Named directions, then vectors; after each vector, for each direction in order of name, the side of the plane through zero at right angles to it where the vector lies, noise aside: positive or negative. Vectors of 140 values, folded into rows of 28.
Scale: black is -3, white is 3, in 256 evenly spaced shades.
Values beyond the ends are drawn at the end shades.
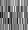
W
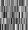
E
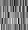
negative, negative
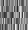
positive, positive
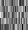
positive, negative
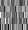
positive, negative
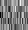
negative, positive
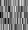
negative, positive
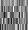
positive, positive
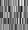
negative, positive
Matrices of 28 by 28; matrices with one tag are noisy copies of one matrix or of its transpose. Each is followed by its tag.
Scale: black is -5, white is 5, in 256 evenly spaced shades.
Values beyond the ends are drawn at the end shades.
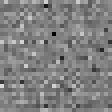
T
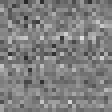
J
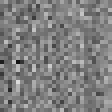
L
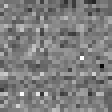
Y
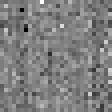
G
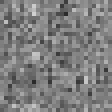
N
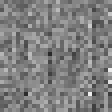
G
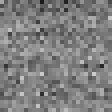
Y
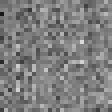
L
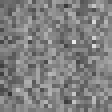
Y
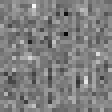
N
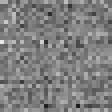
T
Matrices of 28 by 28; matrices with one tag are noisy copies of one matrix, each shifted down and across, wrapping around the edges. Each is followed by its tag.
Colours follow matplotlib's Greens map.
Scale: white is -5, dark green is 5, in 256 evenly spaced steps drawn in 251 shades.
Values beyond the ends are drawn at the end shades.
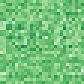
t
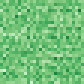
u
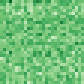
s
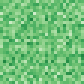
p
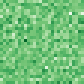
t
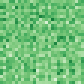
s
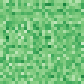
t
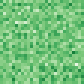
t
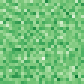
u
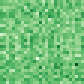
s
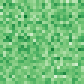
t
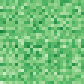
t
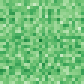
s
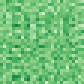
s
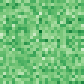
t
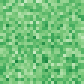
t
